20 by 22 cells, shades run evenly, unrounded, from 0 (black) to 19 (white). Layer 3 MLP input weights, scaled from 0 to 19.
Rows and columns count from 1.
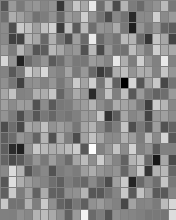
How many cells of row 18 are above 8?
13
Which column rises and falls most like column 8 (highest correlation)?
17
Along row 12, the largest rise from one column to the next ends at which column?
4
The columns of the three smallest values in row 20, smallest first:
14, 9, 12
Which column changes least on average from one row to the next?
8
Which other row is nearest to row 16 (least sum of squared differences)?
10
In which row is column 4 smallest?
16
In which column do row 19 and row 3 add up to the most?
6
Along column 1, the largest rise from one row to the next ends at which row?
19
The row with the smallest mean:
11
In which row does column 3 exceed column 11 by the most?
5
